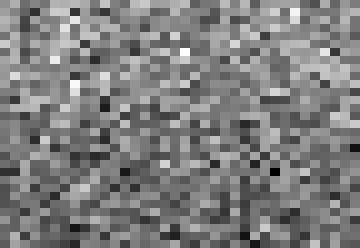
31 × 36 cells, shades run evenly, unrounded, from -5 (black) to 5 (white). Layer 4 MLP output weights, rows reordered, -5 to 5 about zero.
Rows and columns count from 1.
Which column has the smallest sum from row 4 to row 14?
20
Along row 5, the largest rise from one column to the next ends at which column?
18
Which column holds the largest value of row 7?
19
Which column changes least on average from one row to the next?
35
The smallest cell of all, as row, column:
22, 28
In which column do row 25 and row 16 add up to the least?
25
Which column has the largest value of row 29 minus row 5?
27
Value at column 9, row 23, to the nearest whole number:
0
